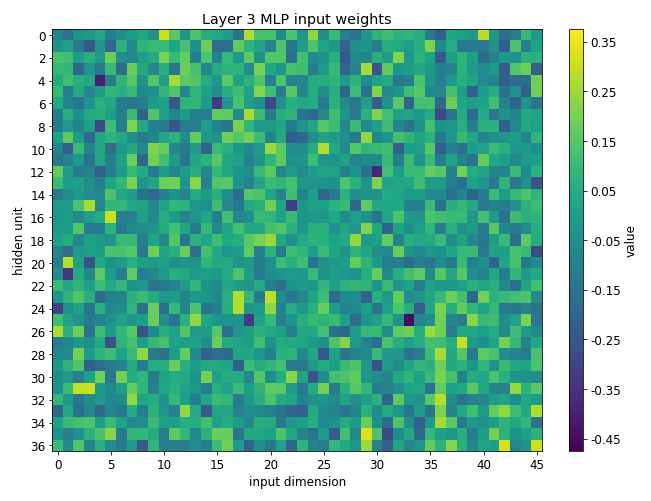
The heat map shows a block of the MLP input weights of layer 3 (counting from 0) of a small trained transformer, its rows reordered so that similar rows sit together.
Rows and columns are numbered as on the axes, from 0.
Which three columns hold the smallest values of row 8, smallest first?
4, 11, 42
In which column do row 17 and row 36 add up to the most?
29
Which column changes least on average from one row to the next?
23
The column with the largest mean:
7
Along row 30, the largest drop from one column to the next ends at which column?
5
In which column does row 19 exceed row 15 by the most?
22
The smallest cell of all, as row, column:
25, 33
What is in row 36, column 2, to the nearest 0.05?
0.15
